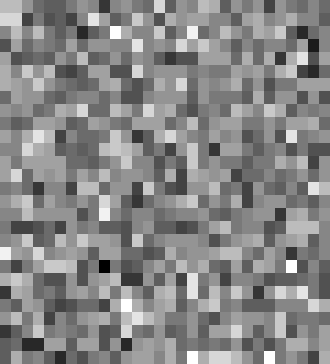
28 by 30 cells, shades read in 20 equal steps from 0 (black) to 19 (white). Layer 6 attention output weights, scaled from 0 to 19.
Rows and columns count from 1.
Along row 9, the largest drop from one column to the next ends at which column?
9
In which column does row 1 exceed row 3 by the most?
8
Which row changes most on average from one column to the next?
23
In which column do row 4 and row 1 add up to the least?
29
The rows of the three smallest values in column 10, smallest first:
21, 1, 24
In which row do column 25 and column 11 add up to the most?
3
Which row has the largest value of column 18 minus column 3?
28
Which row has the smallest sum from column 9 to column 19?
18
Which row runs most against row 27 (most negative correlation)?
12
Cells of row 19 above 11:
10
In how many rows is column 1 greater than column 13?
14
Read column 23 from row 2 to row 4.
12 9 10
